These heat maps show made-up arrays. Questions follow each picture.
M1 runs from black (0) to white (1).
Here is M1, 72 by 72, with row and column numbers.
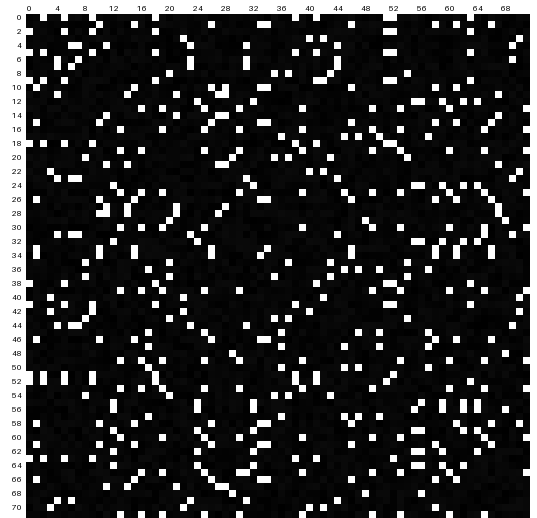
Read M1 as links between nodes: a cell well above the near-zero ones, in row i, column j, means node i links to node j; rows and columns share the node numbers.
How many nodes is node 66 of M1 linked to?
8
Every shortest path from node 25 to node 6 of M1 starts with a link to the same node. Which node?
node 65
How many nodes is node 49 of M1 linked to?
10
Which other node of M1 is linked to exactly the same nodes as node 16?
node 60
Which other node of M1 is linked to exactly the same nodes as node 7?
node 69
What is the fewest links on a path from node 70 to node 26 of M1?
2
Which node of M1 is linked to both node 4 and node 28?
node 11
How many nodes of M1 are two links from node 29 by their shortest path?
6
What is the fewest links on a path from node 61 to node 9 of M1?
4
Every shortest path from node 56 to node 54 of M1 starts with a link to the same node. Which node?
node 68
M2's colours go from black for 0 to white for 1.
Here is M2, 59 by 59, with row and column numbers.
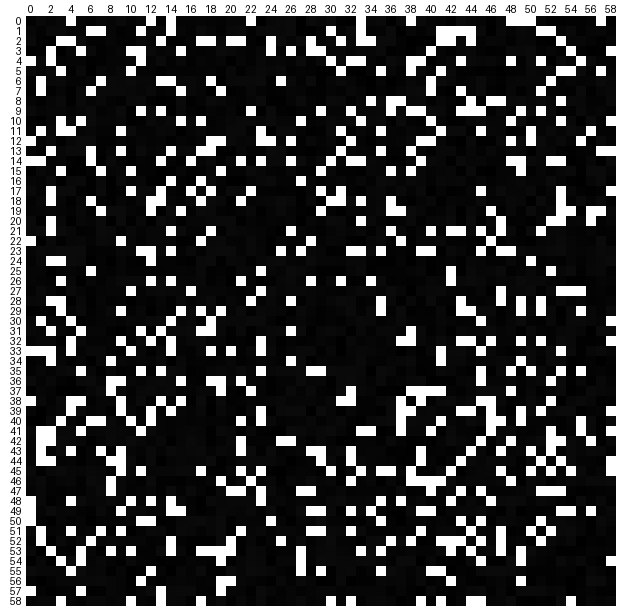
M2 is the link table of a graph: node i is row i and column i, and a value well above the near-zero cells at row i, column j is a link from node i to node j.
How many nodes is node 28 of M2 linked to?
9
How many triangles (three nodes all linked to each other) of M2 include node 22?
0
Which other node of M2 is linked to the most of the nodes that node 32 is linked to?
node 39
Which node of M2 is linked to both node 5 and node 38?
node 31
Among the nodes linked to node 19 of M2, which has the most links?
node 53
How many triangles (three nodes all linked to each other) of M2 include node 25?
2
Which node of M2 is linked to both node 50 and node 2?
node 24
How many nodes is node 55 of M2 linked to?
7
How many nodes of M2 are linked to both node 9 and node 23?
4
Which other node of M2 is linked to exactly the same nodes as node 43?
node 51
